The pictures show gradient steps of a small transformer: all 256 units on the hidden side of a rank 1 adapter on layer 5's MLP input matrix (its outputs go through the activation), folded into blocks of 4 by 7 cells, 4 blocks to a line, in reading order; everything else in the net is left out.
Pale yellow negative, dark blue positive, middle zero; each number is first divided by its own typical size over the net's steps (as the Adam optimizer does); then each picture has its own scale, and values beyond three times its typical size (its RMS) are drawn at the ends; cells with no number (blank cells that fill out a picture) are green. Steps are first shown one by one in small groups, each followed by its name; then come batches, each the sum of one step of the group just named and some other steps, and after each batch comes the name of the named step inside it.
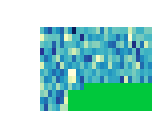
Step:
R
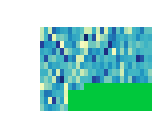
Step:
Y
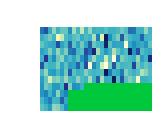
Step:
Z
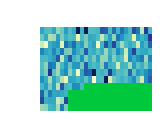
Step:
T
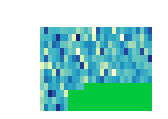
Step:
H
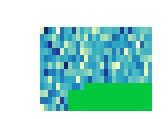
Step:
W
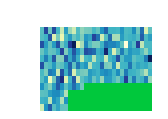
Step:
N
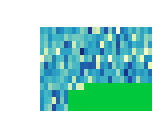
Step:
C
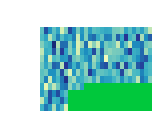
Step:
R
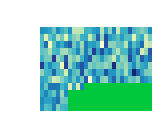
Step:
Z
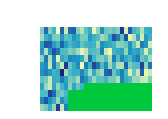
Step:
W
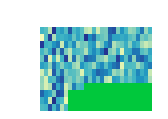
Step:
Y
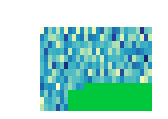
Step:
W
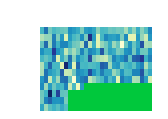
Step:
R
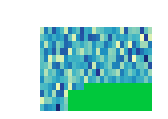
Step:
R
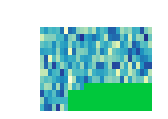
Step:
R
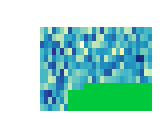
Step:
Y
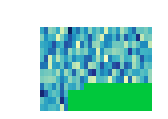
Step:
Z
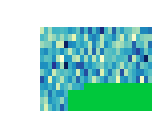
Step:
T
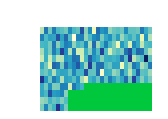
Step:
H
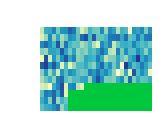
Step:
Y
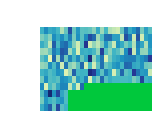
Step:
H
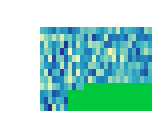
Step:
T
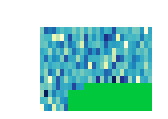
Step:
Z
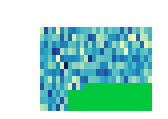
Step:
W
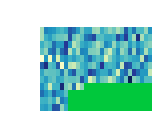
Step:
C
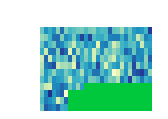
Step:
H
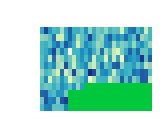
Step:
Z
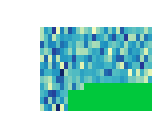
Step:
W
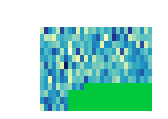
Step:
W
